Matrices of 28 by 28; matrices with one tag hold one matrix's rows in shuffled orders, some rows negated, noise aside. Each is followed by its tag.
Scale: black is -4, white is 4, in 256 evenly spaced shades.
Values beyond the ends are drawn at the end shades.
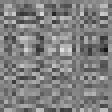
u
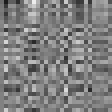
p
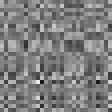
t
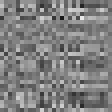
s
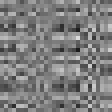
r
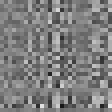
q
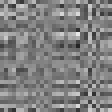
r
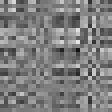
r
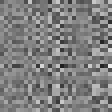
q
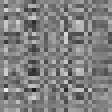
p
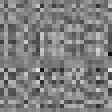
t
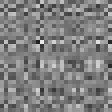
t
